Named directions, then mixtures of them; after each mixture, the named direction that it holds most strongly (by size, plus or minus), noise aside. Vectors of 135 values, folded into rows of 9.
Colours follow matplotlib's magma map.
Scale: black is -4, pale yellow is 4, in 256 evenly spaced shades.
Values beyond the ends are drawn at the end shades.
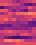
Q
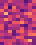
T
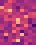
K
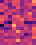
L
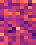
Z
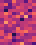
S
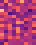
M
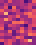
T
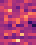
K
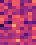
L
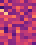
M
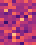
S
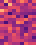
M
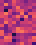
S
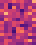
T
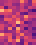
K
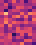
S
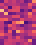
T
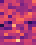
L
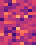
S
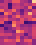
L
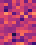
S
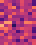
L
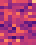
Z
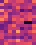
L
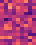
T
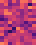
Z
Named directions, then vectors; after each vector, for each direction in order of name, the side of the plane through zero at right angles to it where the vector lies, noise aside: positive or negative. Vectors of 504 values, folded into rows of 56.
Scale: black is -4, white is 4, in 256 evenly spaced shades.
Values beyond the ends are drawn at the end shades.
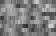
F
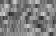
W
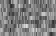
negative, positive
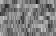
negative, negative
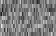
negative, negative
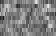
positive, positive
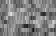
positive, negative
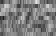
positive, positive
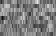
positive, positive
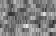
negative, positive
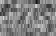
negative, negative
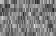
negative, negative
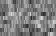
positive, negative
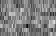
positive, negative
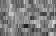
positive, negative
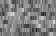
positive, negative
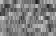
negative, negative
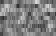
positive, positive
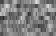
positive, positive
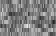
negative, positive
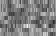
negative, positive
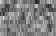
negative, negative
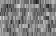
negative, negative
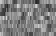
negative, negative
